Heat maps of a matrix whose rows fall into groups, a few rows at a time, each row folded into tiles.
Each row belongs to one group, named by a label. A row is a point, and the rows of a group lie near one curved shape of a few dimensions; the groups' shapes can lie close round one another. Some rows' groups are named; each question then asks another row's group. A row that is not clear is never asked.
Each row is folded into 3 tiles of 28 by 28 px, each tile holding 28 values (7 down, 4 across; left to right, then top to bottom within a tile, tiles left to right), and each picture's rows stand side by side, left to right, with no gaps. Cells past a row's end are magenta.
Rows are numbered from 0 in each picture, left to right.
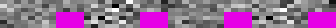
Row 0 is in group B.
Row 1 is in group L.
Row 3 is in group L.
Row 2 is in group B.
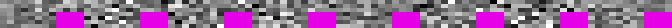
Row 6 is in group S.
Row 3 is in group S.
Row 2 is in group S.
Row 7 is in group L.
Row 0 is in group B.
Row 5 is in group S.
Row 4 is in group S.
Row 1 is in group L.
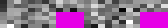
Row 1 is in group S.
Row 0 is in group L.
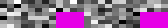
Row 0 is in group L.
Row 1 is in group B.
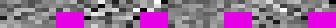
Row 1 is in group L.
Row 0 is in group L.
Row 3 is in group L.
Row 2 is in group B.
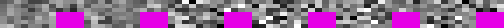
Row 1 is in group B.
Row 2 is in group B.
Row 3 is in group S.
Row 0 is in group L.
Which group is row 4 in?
L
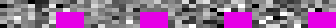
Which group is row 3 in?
S
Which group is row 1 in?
S
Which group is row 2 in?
B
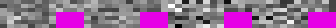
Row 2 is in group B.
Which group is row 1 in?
L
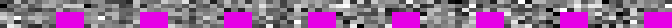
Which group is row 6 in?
B
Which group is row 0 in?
B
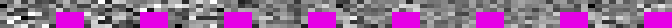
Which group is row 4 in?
B
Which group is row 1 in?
B
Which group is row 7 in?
B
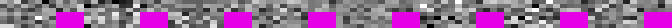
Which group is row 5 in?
B
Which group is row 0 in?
L
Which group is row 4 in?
L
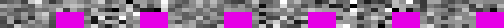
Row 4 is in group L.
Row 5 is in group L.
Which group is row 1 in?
L
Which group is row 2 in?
S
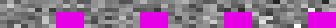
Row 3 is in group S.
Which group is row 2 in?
L
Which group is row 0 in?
S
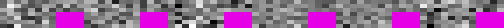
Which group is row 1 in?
B
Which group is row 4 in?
B
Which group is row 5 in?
L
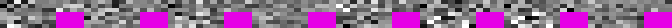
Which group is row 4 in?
B
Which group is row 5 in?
S
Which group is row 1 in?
L
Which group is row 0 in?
B
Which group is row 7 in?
L
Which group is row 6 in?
S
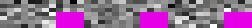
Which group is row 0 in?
B
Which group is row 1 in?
B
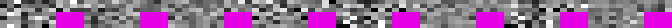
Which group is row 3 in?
L
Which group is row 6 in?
S
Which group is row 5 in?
L
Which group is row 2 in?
L
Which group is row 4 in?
S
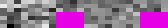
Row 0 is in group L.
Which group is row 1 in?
L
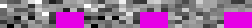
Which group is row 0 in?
B
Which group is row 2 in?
S
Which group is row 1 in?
B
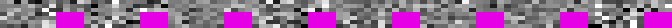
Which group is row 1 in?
S
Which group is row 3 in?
B
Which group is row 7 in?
S
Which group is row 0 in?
B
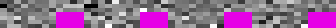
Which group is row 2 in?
S
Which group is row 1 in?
S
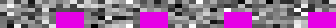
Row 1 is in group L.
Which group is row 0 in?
S
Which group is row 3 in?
B
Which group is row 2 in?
S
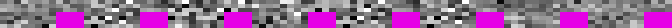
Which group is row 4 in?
L
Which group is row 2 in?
L
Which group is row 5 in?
L
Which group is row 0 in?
S
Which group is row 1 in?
L
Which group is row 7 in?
B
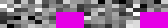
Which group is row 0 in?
B
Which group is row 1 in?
B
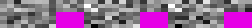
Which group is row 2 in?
B
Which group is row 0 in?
S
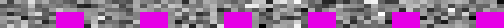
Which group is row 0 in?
S
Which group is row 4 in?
B
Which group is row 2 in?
S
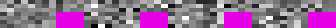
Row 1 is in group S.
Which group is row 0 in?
B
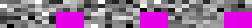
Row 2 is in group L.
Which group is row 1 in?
L
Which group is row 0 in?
B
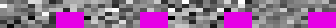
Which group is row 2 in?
L
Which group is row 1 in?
L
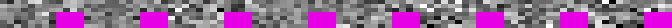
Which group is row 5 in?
B
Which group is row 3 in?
B
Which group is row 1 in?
L
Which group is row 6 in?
S
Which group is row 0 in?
B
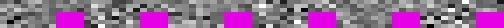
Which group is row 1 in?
S
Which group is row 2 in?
S
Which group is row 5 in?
L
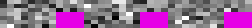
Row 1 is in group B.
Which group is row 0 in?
L
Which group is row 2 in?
S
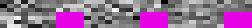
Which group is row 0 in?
B
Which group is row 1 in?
L
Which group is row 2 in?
S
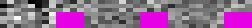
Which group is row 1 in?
B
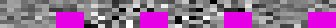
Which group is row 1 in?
S
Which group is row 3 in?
S
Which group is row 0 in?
L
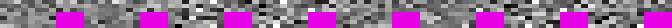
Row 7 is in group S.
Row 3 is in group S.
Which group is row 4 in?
B
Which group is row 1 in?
B
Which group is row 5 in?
S
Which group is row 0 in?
L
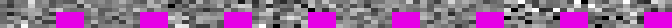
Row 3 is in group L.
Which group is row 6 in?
L
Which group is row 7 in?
B
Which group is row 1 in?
B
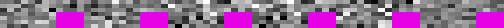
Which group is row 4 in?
B
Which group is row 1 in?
S
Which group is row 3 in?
B
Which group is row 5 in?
L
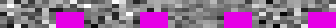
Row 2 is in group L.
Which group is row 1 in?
B
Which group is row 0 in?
S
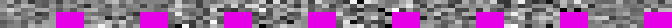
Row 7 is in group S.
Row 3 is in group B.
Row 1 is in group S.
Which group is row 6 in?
L
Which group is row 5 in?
L
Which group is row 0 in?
B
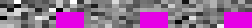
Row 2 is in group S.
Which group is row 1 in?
S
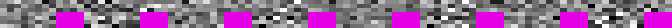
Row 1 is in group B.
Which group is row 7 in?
S
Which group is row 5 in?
L
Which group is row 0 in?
L
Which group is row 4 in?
L
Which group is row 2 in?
S
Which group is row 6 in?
L
